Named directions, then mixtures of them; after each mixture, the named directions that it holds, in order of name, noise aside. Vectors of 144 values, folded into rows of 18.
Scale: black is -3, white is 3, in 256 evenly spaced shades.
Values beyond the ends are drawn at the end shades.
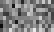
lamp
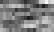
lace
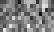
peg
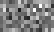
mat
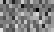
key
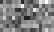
key, lace, mat.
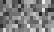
key, lamp, peg.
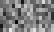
lamp.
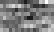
lace.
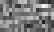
lace, lamp, mat.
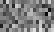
key, lamp.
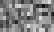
lace, lamp.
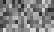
key, lamp, peg.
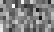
key, lamp.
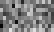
lamp.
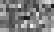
key, lace, mat.
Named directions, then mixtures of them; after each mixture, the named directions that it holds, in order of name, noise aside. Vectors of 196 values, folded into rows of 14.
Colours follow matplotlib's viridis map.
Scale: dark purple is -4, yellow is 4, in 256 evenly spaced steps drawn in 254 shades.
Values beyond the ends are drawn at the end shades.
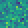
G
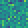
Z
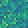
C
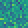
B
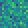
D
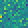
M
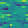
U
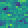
G, U.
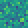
G.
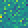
M.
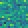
B, U, Z.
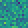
B, G.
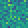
G, M, Z.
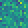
B, D, G.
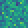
D, G.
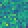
C.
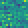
C, U, Z.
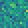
D.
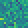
B.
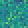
G, Z.
